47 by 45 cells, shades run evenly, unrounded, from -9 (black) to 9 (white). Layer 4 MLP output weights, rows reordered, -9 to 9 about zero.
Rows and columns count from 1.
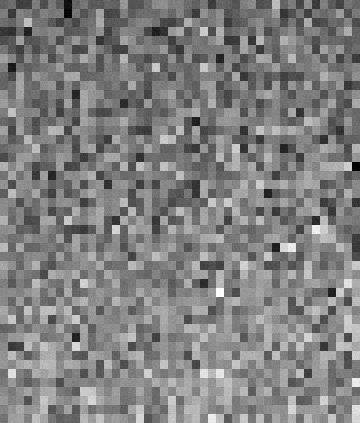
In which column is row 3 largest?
4
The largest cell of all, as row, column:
33, 28
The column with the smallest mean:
10
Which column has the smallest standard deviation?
32
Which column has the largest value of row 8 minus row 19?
45
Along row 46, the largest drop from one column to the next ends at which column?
7
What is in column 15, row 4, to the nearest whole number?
-2
